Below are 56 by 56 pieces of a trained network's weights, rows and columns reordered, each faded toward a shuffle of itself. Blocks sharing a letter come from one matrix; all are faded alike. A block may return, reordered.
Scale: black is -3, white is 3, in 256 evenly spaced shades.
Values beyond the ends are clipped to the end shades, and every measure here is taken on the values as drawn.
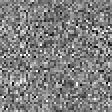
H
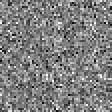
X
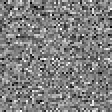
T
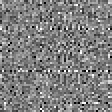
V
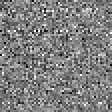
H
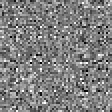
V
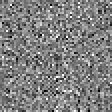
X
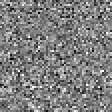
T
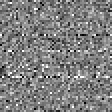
V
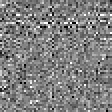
V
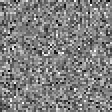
T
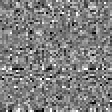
V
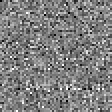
H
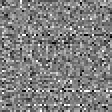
V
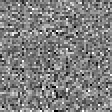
V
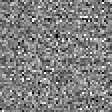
V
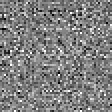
V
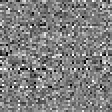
V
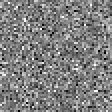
X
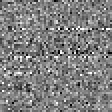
V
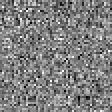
H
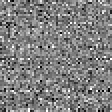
V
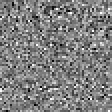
T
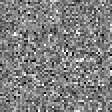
X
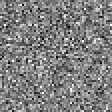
T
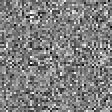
H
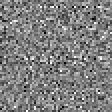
H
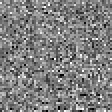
X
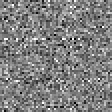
H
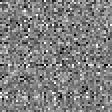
V
